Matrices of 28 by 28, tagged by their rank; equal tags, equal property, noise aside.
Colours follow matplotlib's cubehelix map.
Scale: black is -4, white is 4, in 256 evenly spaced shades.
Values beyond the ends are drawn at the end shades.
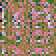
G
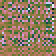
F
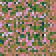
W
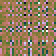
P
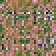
W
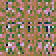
F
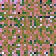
G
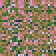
W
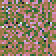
W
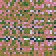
F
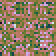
G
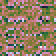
G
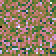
W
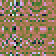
F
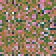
W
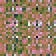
F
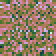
W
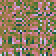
G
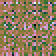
F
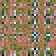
P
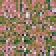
W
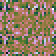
F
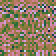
G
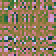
F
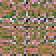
F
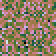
G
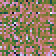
G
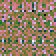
G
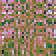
F
